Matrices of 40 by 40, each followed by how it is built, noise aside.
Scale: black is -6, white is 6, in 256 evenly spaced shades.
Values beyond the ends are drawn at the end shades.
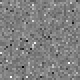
sparse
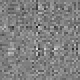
low rank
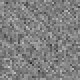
Toeplitz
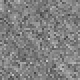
Toeplitz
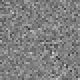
diagonal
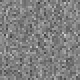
low rank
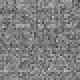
blocks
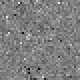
sparse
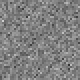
Hankel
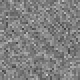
Toeplitz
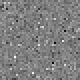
sparse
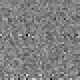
uneven rows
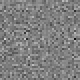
low rank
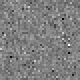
sparse
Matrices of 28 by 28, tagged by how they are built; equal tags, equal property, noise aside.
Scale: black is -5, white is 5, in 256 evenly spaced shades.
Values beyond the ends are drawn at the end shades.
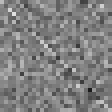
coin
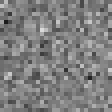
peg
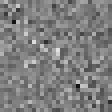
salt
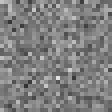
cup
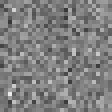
peg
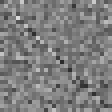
coin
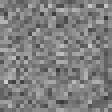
peg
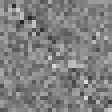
salt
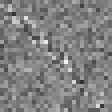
salt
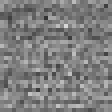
cup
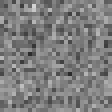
cup
